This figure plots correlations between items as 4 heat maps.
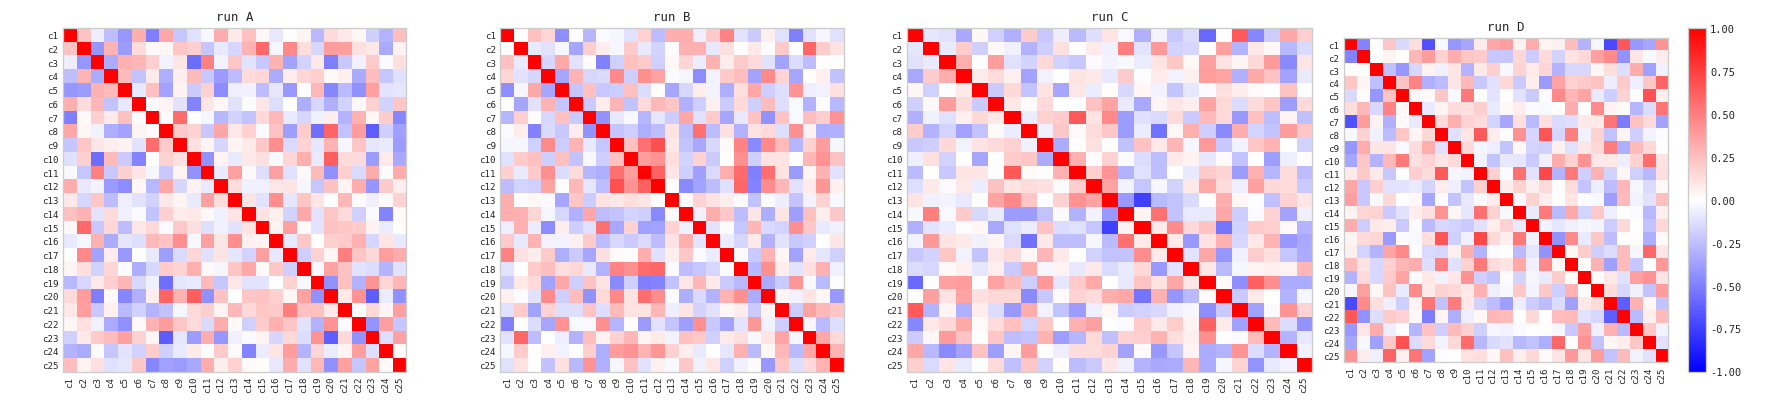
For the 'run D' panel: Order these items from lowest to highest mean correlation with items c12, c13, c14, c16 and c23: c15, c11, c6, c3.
c6, c15, c3, c11
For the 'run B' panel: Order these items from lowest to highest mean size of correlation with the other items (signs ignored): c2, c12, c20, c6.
c2, c6, c20, c12
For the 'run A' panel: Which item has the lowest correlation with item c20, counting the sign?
c23
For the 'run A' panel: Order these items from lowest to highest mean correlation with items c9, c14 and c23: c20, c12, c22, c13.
c12, c22, c20, c13
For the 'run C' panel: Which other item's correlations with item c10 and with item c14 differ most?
c16
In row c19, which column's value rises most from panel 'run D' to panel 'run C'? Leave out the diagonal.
c22
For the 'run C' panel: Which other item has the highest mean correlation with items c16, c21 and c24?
c1
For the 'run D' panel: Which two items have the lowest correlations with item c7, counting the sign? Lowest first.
c1, c22
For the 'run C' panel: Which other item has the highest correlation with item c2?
c14
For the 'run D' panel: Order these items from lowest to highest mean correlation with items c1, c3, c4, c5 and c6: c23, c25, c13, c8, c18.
c23, c8, c13, c18, c25
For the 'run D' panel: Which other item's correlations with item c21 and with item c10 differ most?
c5
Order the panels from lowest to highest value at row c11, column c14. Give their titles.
run C, run B, run A, run D
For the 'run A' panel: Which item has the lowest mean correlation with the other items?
c5
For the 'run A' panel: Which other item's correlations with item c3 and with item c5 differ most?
c4
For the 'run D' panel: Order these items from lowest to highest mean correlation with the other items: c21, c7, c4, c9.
c21, c7, c9, c4
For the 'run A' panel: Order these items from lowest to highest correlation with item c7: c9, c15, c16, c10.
c10, c15, c16, c9
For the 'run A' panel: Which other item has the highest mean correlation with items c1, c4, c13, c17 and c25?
c21
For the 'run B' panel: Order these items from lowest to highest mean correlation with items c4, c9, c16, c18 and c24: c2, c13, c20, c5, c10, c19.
c19, c5, c2, c13, c10, c20
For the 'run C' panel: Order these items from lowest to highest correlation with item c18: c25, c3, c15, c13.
c13, c3, c15, c25
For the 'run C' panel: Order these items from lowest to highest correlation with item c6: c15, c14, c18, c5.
c15, c5, c14, c18
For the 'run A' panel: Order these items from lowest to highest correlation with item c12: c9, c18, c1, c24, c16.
c9, c18, c16, c24, c1
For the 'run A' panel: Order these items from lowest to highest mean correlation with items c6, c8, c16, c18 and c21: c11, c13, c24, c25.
c24, c25, c11, c13
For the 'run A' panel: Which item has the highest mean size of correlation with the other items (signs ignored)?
c20
